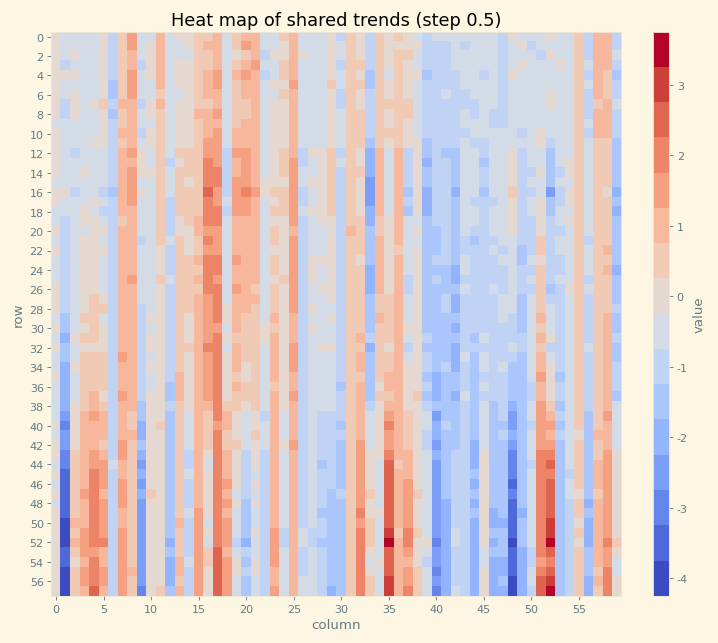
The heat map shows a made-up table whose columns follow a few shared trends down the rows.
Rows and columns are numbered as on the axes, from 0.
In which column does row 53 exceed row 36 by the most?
52
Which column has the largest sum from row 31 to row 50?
17
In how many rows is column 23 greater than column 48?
46
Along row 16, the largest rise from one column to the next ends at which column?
34
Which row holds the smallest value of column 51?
2
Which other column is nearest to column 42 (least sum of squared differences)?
39
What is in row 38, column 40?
-1.5
